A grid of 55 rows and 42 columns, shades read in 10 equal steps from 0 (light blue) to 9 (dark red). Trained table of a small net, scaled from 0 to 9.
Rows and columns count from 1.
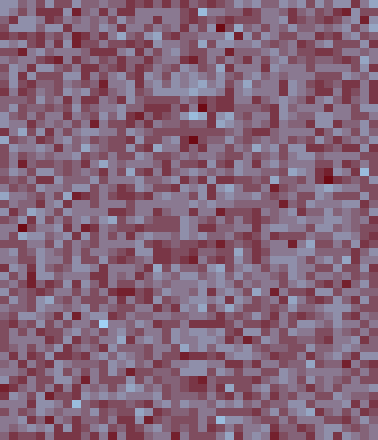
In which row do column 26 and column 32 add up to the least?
15
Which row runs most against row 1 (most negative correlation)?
46
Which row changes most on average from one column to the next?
38
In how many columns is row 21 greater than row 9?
17
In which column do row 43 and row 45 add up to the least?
14
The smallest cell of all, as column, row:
12, 41
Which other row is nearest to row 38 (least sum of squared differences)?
22
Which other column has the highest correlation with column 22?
21
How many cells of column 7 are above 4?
31
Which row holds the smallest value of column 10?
19
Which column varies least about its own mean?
30
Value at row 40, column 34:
7
